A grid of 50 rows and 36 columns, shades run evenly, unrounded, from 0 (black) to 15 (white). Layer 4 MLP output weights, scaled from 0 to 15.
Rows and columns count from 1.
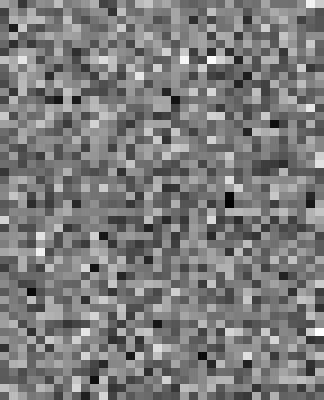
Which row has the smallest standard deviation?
27
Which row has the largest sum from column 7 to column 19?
14
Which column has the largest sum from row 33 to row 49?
9
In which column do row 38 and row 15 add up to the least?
10
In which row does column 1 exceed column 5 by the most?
8
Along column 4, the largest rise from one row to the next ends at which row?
38
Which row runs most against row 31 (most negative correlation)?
34
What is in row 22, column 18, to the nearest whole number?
4
